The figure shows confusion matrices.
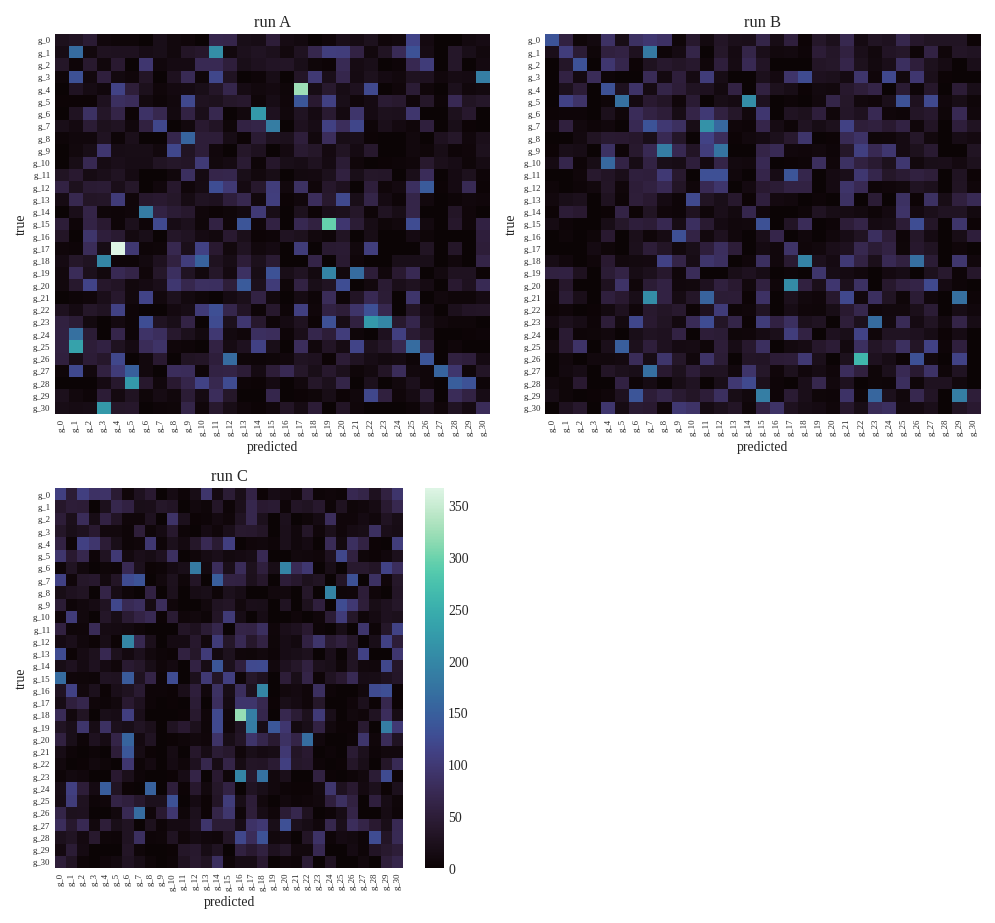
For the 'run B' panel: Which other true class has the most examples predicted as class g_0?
g_19
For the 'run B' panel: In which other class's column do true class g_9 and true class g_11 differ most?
g_17
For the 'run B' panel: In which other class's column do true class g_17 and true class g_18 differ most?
g_26
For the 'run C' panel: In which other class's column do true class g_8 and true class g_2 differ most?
g_24
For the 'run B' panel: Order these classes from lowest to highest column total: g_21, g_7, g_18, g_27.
g_18, g_27, g_21, g_7
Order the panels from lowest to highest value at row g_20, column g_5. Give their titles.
run A, run C, run B
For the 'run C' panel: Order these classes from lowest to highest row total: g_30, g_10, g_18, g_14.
g_30, g_10, g_14, g_18
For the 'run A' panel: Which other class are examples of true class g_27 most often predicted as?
g_5
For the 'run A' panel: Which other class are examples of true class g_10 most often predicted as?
g_2
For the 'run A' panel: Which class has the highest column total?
g_11
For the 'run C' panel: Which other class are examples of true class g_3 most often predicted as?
g_28
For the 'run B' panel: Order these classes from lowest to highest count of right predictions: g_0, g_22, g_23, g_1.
g_22, g_1, g_0, g_23
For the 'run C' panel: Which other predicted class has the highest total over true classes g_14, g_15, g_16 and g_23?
g_18
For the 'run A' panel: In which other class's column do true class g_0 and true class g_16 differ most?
g_25
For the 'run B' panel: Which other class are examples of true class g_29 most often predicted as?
g_15
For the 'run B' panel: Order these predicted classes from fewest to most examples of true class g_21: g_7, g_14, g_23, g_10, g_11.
g_14, g_10, g_23, g_11, g_7
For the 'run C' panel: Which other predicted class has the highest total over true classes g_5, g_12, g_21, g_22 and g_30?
g_6
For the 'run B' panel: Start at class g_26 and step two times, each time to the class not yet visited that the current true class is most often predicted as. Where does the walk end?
g_12
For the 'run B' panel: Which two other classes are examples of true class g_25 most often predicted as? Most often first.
g_5, g_27
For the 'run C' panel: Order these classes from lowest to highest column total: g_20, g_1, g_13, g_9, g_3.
g_9, g_3, g_13, g_1, g_20
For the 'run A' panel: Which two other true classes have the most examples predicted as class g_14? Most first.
g_6, g_25
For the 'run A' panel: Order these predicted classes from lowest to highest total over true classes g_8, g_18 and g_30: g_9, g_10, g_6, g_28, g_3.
g_6, g_28, g_10, g_9, g_3
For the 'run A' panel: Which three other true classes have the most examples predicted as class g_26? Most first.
g_12, g_2, g_11
